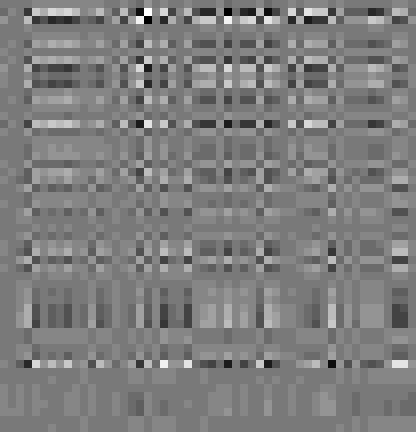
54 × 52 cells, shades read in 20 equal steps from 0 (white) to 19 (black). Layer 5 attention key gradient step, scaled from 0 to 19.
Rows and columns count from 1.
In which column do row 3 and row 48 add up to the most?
19
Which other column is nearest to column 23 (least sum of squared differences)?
14
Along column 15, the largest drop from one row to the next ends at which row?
3
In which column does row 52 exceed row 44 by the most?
18
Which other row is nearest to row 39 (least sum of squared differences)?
33
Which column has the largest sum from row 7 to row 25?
29
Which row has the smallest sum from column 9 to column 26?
46
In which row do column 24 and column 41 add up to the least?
2
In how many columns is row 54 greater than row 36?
14
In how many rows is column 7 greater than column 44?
21
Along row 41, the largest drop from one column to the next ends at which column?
34
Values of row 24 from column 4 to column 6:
7 12 10
